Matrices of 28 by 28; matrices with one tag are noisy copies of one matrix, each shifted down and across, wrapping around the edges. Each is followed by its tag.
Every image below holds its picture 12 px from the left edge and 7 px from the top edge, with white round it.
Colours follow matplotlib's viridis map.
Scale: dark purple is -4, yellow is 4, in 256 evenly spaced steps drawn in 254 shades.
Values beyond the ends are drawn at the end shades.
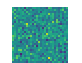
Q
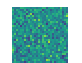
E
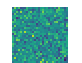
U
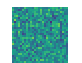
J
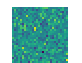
U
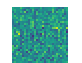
J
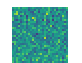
J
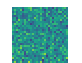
J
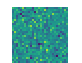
E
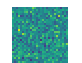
Q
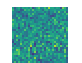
J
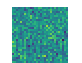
J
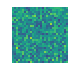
Q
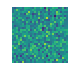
E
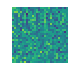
J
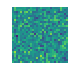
U
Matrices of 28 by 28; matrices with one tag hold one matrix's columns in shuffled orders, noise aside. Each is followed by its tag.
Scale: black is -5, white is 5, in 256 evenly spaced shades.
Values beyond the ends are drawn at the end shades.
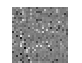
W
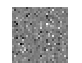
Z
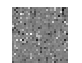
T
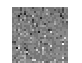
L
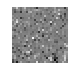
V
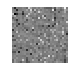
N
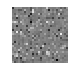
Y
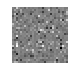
W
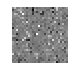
T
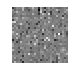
T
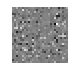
Z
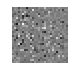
Z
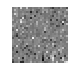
V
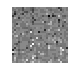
L
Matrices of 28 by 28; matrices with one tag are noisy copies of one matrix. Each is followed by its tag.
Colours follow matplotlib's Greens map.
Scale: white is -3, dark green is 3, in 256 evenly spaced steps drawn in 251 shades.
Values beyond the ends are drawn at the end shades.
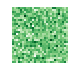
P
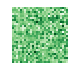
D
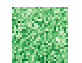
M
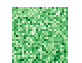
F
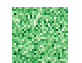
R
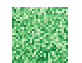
M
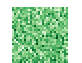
F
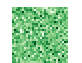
P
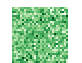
D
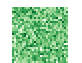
P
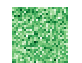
P
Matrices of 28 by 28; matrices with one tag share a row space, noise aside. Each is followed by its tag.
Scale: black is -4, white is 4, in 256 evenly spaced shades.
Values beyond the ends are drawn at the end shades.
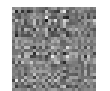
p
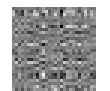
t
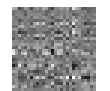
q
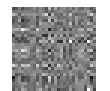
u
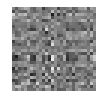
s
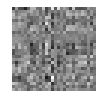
s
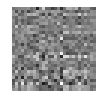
t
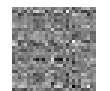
q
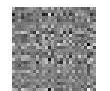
u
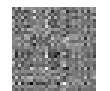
p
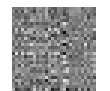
p
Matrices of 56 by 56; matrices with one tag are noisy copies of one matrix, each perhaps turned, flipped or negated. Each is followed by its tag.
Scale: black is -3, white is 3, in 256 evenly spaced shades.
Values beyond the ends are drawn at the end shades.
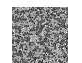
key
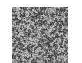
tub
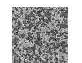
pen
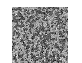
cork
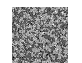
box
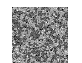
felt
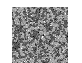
felt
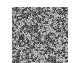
tub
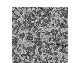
pen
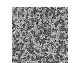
cork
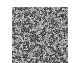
key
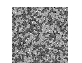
tub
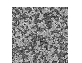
pen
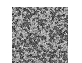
tub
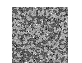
cork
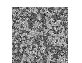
pen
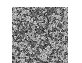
felt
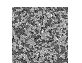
felt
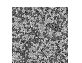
pen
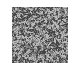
cork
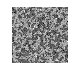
box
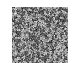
cork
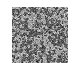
pen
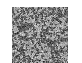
pen
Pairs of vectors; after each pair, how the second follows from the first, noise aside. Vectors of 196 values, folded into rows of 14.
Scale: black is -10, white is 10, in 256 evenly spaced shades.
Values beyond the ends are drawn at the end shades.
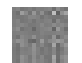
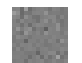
reversed, partly zeroed.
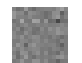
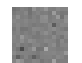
reversed, partly zeroed.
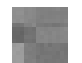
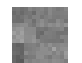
negated.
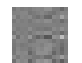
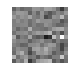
scaled up.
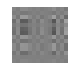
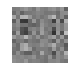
scaled up.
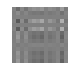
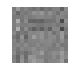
negated.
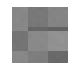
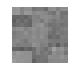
wrapped around.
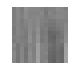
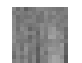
negated.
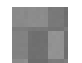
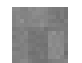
shrunk.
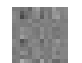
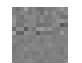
wrapped around, negated, partly zeroed.
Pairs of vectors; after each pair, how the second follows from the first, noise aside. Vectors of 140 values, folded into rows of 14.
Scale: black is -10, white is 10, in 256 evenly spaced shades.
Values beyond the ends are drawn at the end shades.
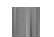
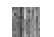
wrapped around, negated, scaled up.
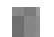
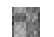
wrapped around, negated, scaled up.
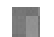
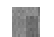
negated.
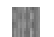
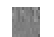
wrapped around, negated, partly zeroed.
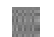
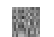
wrapped around, negated, scaled up.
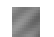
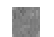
wrapped around, negated, partly zeroed.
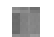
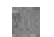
partly zeroed.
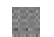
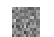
wrapped around, negated, scaled up.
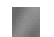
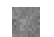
wrapped around, negated, partly zeroed.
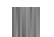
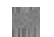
partly zeroed.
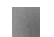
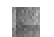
wrapped around, negated, scaled up.
